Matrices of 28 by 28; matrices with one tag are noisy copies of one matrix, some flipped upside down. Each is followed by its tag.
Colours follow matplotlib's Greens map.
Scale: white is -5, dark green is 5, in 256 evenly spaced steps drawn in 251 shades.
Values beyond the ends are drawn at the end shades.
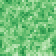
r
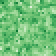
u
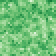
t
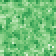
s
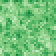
s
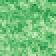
t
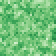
u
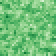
u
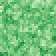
u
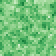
r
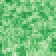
r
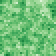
r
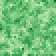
s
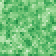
s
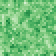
s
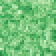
u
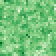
r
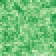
u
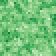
u
